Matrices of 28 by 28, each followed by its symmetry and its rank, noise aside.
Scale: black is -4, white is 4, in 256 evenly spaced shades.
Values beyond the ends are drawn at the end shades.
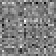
no symmetry, rank four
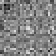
symmetric, rank four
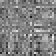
no symmetry, rank four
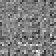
no symmetry, rank eight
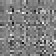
antisymmetric, rank six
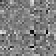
symmetric, rank four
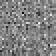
no symmetry, rank eight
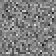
no symmetry, rank eight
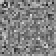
symmetric, rank eight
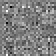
no symmetry, rank six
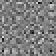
symmetric, rank four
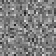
no symmetry, rank six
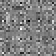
antisymmetric, rank four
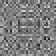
no symmetry, rank four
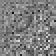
symmetric, rank six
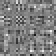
symmetric, rank four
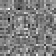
no symmetry, rank four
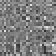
no symmetry, rank four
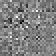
symmetric, rank four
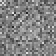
symmetric, rank eight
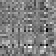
antisymmetric, rank four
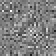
symmetric, rank four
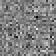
no symmetry, rank eight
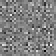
antisymmetric, rank four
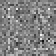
no symmetry, rank six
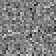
antisymmetric, rank eight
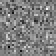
no symmetry, rank six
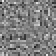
antisymmetric, rank eight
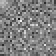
symmetric, rank six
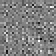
antisymmetric, rank four
